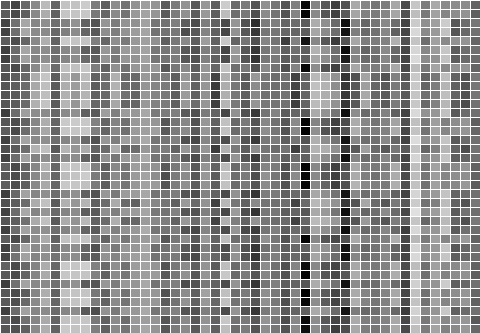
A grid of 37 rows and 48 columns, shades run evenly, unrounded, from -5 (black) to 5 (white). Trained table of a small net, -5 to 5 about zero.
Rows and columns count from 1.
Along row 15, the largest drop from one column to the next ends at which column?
31
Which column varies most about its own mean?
23
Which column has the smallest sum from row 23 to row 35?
35
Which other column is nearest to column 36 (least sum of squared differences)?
14
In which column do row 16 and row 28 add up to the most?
42
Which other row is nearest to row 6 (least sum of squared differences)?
18
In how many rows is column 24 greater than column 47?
21
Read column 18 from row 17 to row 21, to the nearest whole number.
-1 0 0 0 0
